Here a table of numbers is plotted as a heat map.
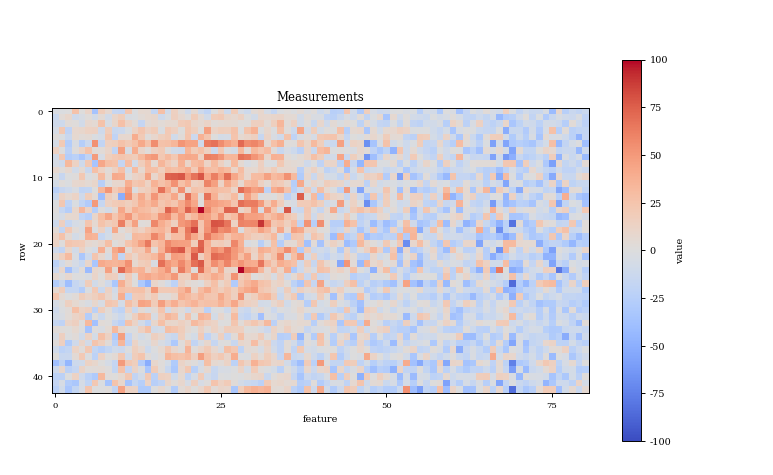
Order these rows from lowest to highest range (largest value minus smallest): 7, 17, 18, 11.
11, 7, 18, 17
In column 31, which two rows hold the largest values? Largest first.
17, 23
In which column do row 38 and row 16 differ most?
14
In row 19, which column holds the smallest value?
68
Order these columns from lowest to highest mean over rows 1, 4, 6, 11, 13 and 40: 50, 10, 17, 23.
50, 10, 17, 23
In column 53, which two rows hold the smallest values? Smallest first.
20, 31
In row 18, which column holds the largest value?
21
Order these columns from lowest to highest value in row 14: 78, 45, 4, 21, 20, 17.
4, 78, 45, 17, 21, 20
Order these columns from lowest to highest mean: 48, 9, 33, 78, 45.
78, 48, 45, 9, 33
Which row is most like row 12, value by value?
16
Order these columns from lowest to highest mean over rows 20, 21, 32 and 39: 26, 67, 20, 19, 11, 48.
67, 48, 11, 26, 20, 19
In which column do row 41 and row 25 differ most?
59
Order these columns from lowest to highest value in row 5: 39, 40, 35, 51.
51, 35, 40, 39
